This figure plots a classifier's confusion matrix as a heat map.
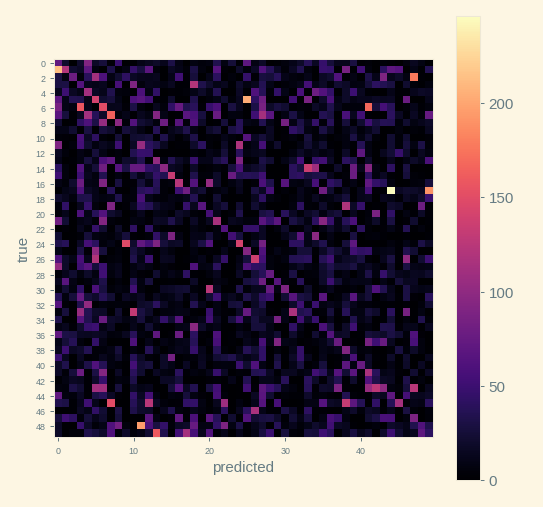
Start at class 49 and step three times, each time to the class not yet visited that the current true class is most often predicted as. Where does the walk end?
9
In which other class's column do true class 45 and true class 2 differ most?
47
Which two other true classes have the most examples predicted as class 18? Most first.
3, 35
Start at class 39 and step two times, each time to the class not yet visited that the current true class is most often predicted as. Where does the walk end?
23
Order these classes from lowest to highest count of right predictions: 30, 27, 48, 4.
27, 48, 30, 4
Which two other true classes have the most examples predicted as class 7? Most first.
45, 19
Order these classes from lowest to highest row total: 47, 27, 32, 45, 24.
32, 27, 47, 24, 45
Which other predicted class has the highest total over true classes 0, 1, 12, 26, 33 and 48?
11
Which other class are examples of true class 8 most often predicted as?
6
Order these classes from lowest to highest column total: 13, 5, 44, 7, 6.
7, 13, 44, 5, 6
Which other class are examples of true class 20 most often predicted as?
42
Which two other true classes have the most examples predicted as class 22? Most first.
45, 48
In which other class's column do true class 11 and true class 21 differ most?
24
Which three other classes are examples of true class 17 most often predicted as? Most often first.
44, 49, 35
